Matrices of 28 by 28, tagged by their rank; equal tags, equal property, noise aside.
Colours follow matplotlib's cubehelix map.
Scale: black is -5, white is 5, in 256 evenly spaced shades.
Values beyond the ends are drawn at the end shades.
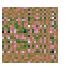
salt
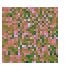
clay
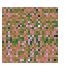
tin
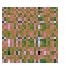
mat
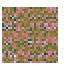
tin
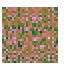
clay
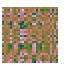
salt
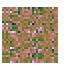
tin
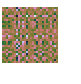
salt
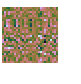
tin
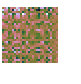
salt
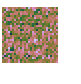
clay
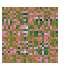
salt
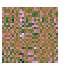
salt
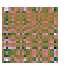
mat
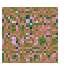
tin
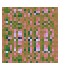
salt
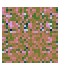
tin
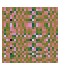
mat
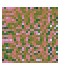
tin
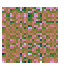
salt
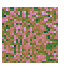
clay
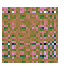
mat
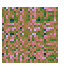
tin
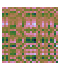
mat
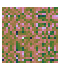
salt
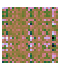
mat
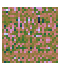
clay
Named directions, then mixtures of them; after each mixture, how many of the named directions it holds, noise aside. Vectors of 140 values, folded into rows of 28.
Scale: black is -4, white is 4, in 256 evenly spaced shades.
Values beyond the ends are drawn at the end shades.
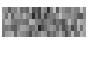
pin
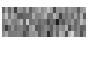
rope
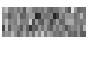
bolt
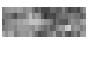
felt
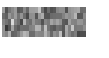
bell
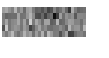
three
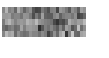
three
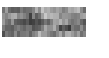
one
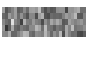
one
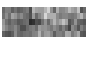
two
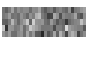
four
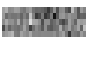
four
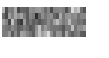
four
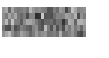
four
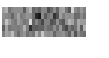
two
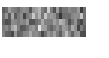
one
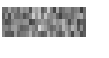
one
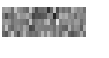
three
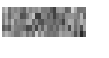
three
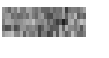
four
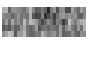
four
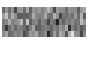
one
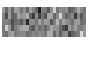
three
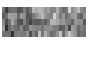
three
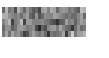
three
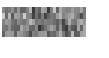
one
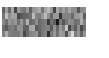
one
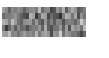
three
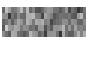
four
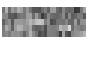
two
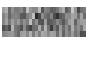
three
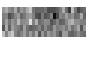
two
